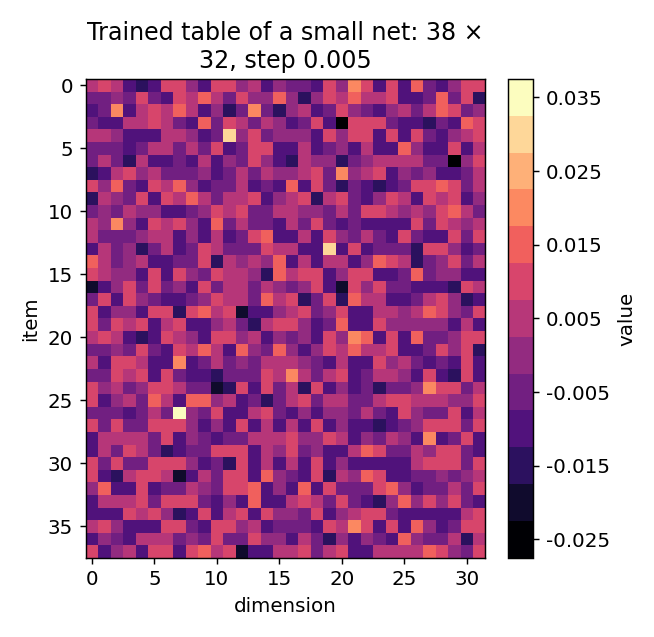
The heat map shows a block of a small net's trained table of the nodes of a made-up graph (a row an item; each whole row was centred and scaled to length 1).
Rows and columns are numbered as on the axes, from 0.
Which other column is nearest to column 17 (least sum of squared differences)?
25
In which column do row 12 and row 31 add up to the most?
14
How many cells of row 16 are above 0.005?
7
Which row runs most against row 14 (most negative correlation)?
11
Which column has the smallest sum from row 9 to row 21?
18
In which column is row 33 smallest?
23
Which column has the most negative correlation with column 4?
26
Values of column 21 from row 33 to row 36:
-0.005 0.005 0.02 -0.01
